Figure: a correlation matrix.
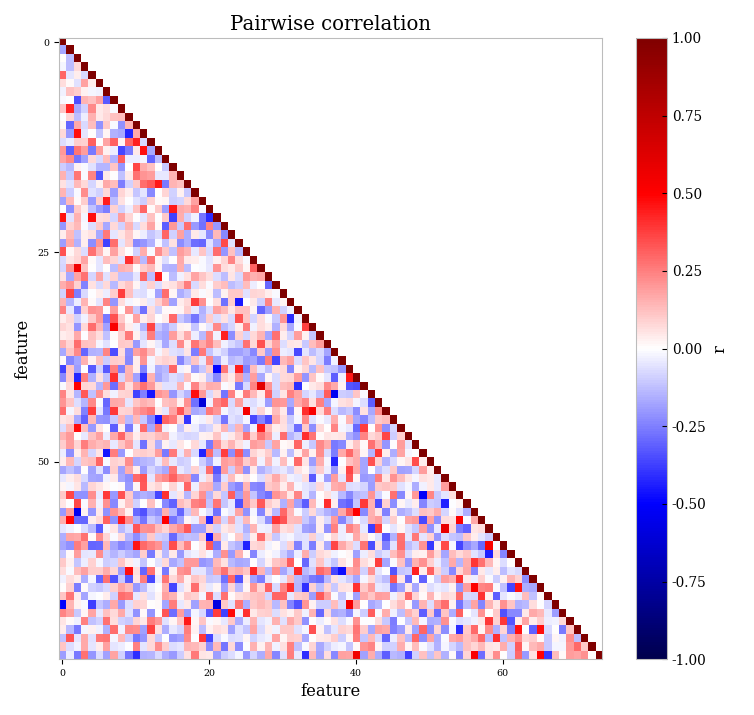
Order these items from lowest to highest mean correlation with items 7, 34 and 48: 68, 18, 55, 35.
18, 55, 35, 68
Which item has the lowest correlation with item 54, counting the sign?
49
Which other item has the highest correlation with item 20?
15
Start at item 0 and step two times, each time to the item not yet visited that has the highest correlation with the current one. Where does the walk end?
4
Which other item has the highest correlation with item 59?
71
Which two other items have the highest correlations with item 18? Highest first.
42, 31
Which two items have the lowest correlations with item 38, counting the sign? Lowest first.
63, 29
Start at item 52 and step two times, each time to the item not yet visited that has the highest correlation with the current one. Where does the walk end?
60
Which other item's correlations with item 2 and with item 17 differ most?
27
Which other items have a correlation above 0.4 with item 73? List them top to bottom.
40, 56, 65
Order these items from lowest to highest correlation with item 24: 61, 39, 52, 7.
52, 61, 7, 39
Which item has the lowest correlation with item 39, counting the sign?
21
